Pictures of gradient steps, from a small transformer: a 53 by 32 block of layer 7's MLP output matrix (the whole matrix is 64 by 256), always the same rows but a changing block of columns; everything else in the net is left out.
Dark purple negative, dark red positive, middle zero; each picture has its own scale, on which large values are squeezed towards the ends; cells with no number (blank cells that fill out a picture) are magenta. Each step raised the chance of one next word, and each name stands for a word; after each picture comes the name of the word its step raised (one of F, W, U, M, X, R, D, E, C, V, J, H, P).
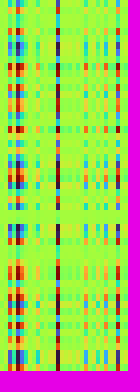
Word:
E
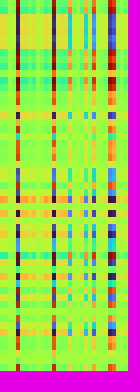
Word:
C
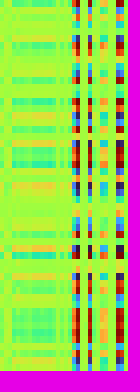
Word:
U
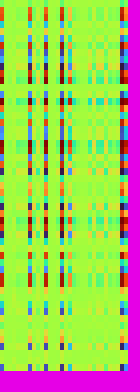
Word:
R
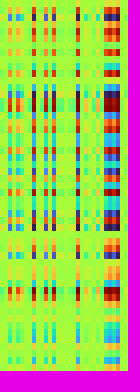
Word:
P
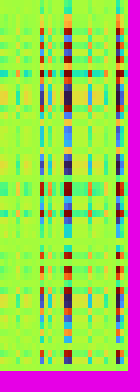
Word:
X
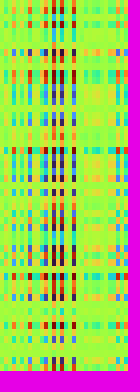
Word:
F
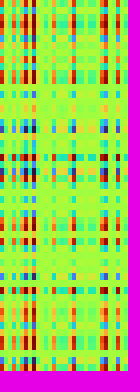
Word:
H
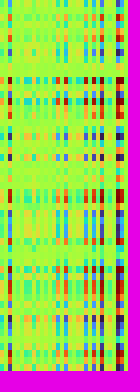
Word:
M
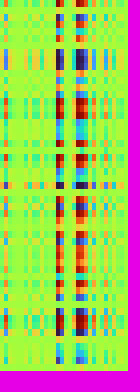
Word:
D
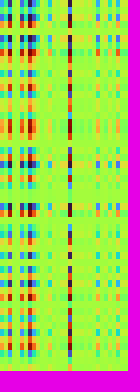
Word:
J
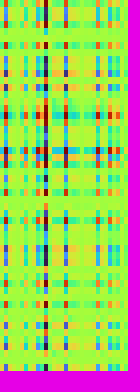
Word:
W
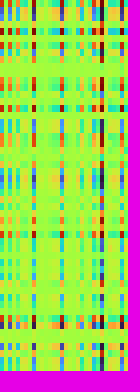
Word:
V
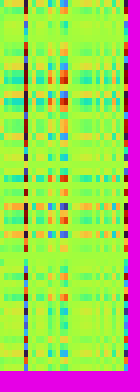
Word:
R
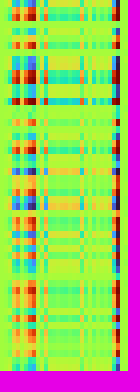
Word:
R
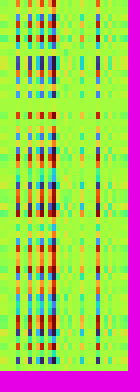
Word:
D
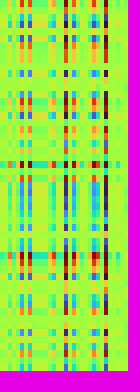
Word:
U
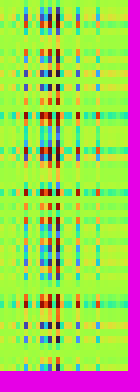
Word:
W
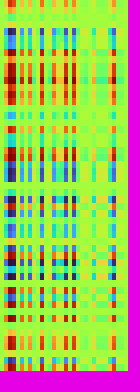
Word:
C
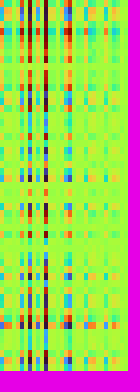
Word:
V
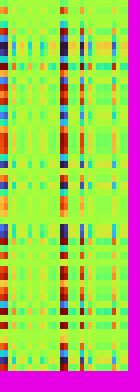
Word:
E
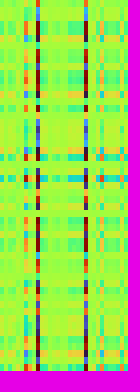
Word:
H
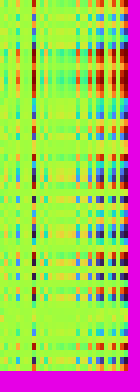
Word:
C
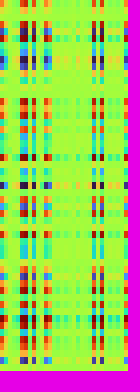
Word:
D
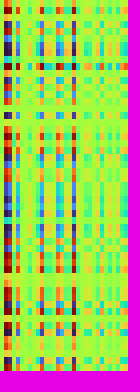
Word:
E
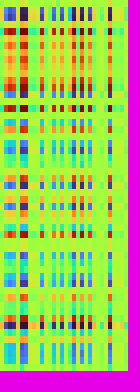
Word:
V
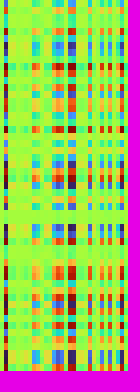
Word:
E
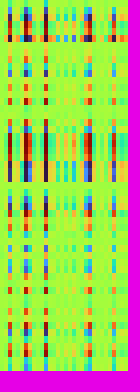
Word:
J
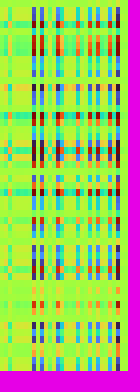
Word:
W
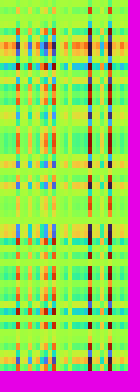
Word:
E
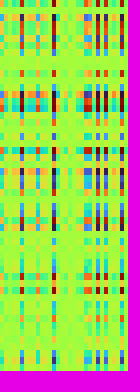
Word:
P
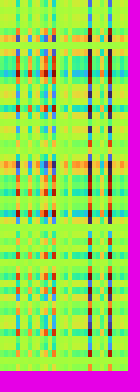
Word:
X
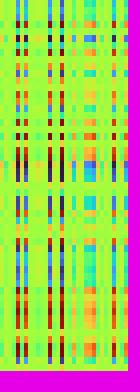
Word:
J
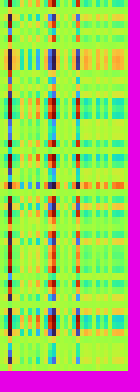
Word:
D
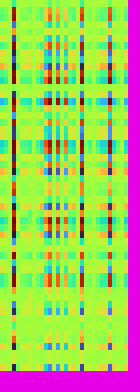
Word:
R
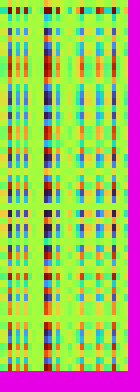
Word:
F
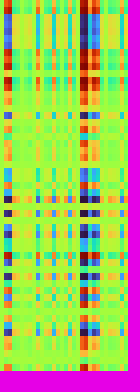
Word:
C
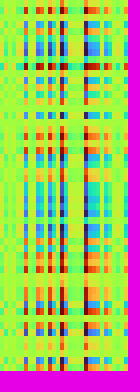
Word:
E
